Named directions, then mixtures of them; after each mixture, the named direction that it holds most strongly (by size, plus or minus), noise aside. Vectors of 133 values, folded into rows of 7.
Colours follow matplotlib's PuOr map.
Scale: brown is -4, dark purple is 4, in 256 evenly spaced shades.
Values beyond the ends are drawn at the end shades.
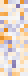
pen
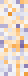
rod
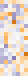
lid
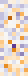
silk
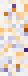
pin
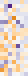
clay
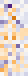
clay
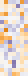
pen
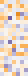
silk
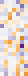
rod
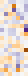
pin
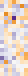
lid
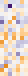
clay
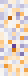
silk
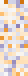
pen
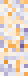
rod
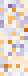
silk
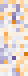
lid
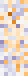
rod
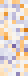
lid
